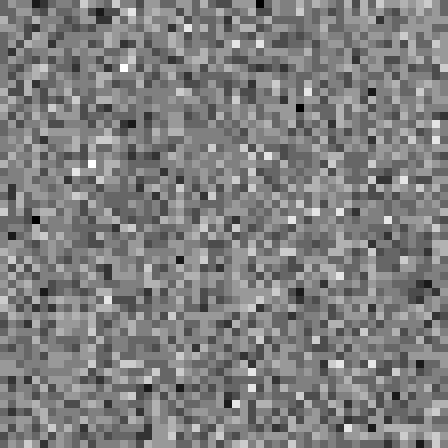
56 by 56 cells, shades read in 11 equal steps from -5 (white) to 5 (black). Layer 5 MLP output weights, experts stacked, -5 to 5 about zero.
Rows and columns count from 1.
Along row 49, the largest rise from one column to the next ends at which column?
33
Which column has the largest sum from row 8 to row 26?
19
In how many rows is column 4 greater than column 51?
27
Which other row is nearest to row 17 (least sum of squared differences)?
5
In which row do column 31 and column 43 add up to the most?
45
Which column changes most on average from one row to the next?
47
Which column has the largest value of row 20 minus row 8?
17
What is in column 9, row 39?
1
